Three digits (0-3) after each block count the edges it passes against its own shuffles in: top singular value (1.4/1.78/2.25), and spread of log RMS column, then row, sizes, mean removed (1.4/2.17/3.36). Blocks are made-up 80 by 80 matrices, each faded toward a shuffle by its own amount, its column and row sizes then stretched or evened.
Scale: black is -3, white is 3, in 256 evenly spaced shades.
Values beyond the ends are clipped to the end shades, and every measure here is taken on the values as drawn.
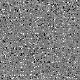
0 1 2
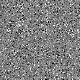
0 1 1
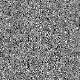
0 2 0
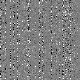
0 3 0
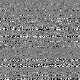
2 0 3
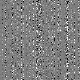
1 3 0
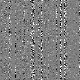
1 3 0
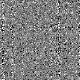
1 2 2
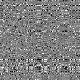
3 0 2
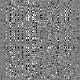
3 3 1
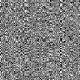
3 2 0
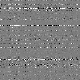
2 1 3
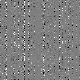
2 3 1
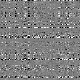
3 2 3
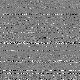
1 0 3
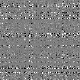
1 2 3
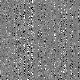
0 3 0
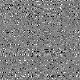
2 1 2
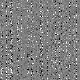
1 3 0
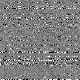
3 0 3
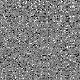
2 1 1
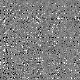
0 2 2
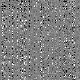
1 3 1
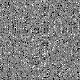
1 1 0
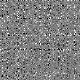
1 2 2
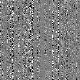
0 3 0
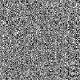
2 2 0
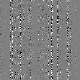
2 3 1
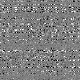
1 1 3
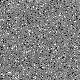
0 0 0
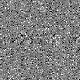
2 0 1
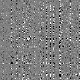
2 3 1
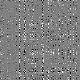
2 3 2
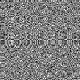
3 0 1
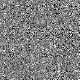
0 2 2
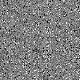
1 2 0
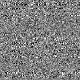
2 1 2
